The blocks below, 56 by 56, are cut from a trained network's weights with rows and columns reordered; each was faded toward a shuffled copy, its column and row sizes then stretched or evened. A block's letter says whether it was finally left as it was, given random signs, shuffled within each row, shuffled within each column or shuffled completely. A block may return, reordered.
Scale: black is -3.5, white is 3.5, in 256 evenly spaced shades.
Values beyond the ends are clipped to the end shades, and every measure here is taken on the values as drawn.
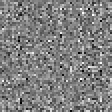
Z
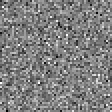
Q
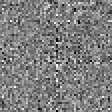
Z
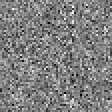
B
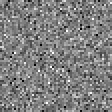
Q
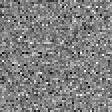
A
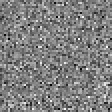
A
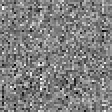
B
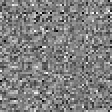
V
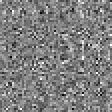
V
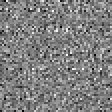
A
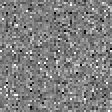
B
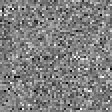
A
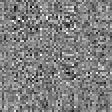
V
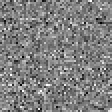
A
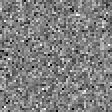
Q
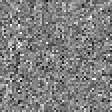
B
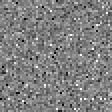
Q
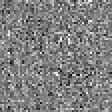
Z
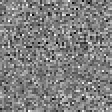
A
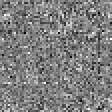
Z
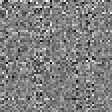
V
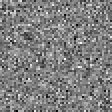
A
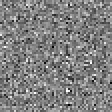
Z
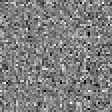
Z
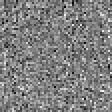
B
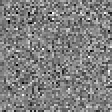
Z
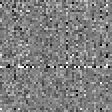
Z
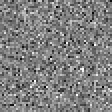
A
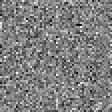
B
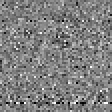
A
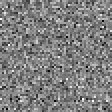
A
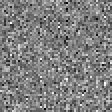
B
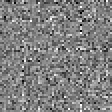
Z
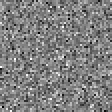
Q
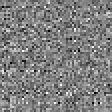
V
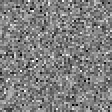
Q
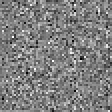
B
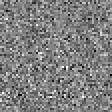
A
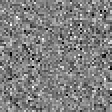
B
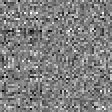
V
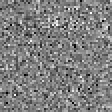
A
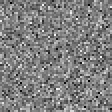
Q
